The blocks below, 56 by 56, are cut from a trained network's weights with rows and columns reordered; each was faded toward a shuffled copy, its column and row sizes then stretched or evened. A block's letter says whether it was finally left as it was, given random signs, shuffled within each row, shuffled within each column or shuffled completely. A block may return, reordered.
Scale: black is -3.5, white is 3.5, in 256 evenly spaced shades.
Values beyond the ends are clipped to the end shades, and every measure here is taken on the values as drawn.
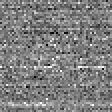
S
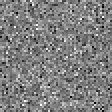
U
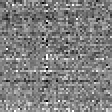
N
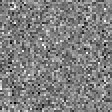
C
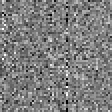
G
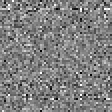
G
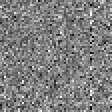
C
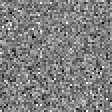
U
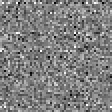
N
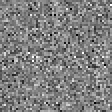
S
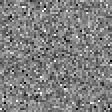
U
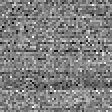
S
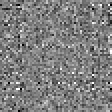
G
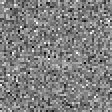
U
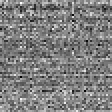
N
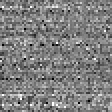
N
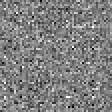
G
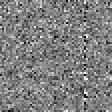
G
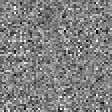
G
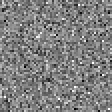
U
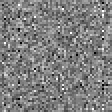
C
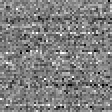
S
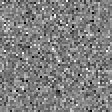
U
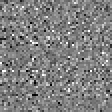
N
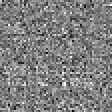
N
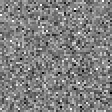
U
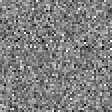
S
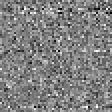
G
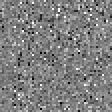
C
